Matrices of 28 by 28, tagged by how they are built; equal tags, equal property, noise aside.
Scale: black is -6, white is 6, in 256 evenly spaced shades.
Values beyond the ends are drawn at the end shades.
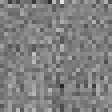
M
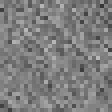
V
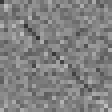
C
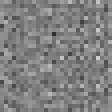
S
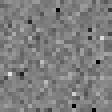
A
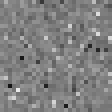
A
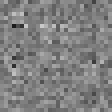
M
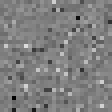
A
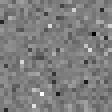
A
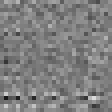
M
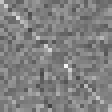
C
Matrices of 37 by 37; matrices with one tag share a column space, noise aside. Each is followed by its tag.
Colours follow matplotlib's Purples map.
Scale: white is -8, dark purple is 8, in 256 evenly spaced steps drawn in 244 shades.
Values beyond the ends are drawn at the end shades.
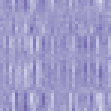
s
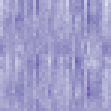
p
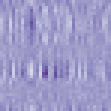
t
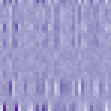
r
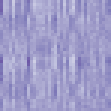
p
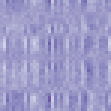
s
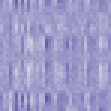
s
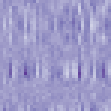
t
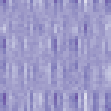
s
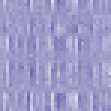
s
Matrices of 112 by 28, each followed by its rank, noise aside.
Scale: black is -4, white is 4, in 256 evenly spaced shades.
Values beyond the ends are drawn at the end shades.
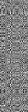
three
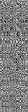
seven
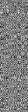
five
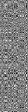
three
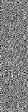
seven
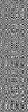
three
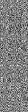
seven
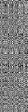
four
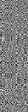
five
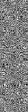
six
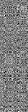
six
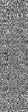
five
